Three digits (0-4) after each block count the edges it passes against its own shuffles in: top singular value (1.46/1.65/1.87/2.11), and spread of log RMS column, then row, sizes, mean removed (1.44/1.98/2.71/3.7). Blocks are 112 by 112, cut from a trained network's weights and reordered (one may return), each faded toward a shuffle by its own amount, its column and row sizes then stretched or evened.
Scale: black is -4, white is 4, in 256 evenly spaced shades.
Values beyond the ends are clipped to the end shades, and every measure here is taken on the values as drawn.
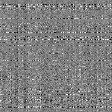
3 0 4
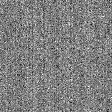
1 0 1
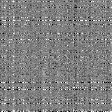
4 1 4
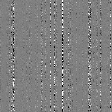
4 4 0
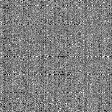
3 1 3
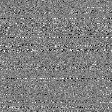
0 0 4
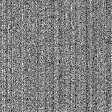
4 2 0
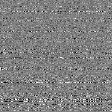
3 0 4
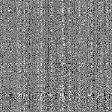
4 3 3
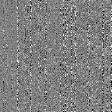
0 4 0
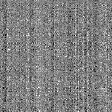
4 2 3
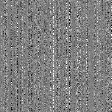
3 4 0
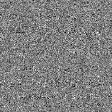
1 1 2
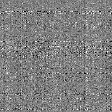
2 1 4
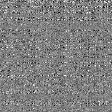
0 0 4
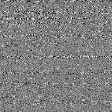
0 1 4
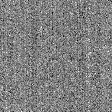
1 1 0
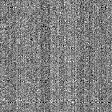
4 0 2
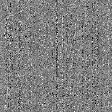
0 3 1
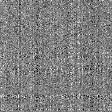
3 1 3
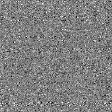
1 1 3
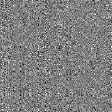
3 3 2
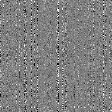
3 4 1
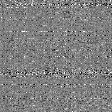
0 1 4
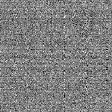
2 2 0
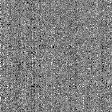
1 2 2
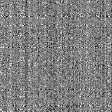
4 1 3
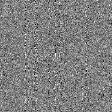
0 3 0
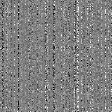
3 4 1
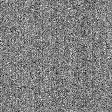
0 0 0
